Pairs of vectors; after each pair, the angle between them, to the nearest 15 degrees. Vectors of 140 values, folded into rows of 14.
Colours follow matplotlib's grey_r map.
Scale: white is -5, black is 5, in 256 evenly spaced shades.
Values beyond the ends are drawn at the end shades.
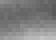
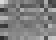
75 degrees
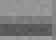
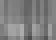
120 degrees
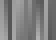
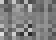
60 degrees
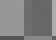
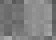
150 degrees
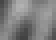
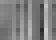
105 degrees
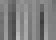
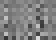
75 degrees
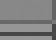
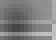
135 degrees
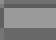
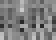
105 degrees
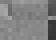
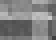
75 degrees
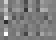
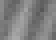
105 degrees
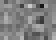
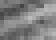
75 degrees
